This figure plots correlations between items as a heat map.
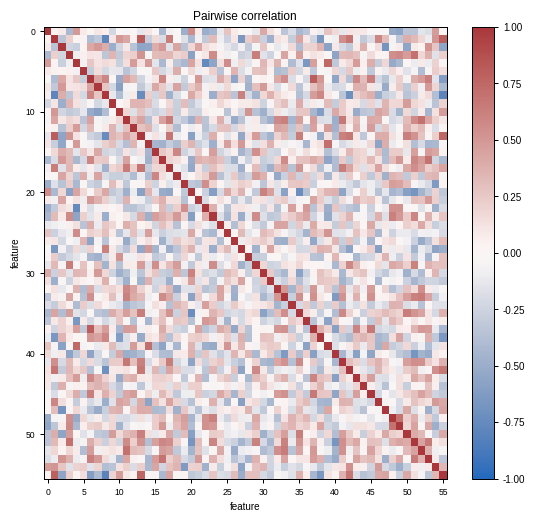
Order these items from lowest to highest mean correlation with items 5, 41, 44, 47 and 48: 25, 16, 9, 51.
25, 16, 9, 51
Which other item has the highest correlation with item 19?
22
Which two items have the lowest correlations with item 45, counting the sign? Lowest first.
40, 26
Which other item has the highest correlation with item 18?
15
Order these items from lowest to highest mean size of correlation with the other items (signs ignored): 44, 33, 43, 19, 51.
44, 19, 43, 33, 51
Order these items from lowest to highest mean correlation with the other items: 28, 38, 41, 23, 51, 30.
28, 30, 38, 23, 41, 51
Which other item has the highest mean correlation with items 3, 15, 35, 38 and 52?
51
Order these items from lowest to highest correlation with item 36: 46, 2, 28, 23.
28, 2, 46, 23
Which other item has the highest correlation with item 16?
53
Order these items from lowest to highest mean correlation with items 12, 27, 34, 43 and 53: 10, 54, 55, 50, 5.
10, 55, 54, 5, 50
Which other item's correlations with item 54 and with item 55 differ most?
2
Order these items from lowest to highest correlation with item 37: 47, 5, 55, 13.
55, 5, 47, 13
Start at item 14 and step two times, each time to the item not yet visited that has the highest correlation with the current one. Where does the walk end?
4
